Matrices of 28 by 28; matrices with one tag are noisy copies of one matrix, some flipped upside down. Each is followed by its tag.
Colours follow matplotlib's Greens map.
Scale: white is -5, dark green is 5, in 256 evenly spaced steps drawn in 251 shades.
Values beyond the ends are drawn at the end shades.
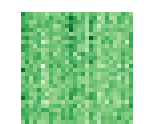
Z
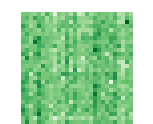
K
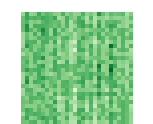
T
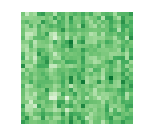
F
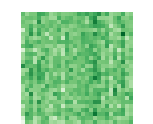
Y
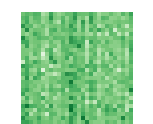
Z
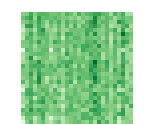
Y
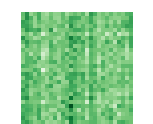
Z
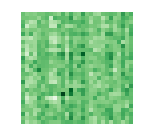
F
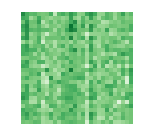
Z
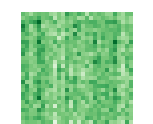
K
